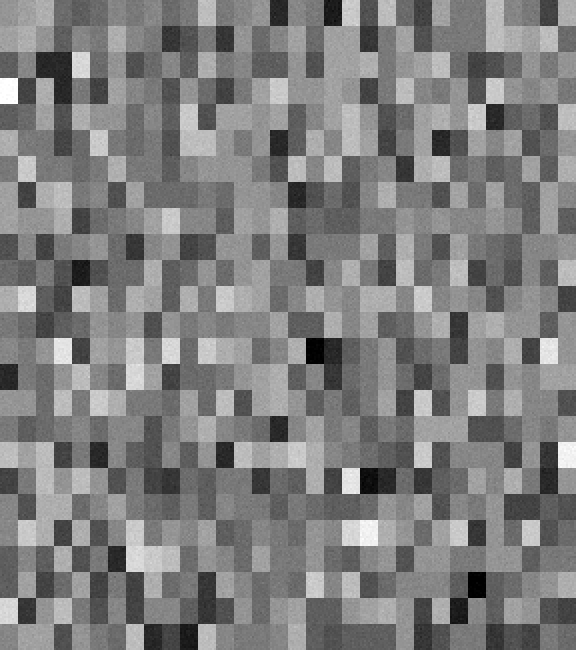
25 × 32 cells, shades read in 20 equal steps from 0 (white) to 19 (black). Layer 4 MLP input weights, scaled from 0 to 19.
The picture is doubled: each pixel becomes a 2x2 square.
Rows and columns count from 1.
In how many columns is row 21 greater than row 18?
10
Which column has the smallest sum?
20
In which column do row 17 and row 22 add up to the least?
8
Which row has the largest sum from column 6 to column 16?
19
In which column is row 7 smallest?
2
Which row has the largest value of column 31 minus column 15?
18
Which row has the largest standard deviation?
14
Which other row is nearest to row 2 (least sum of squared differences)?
4
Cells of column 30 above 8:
17
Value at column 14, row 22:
11
